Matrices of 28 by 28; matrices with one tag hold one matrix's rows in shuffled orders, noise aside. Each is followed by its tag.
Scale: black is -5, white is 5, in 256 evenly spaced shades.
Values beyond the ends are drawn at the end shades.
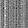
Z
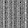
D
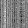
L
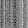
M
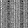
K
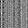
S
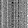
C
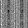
K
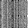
C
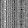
L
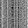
C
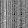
L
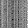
C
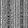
K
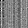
S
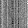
C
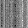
M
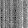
M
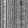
L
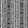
K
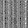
D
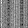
K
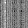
L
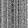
C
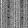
K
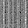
D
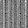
D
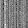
Z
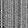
S
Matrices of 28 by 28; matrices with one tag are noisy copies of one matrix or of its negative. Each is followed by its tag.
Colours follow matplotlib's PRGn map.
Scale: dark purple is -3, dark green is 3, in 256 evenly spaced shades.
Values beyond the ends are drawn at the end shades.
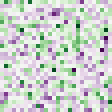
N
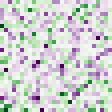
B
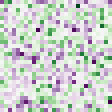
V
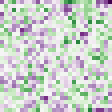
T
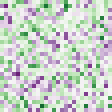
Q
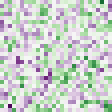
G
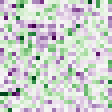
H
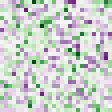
T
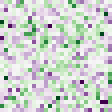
N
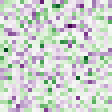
V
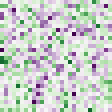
B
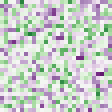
N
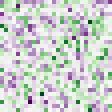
T
